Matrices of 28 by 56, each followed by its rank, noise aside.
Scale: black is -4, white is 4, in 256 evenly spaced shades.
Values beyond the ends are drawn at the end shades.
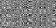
three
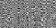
seven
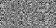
six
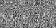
six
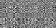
six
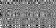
three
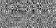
three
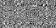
seven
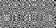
three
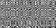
three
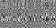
three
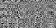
five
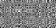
three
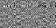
four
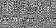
six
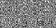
seven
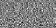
seven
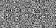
seven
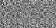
five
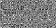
seven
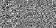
seven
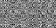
five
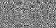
four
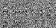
seven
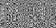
four
